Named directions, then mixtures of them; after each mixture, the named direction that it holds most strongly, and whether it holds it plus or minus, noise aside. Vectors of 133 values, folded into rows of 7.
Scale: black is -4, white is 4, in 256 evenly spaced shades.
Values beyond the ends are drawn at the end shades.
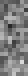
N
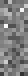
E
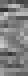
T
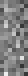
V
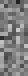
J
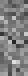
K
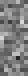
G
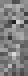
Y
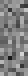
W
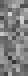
K, minus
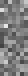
E, plus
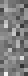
V, plus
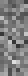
K, plus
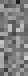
J, plus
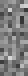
W, minus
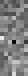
K, plus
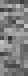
T, plus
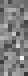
V, plus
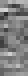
T, minus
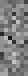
K, plus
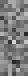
K, minus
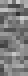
T, minus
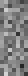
V, plus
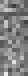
V, plus
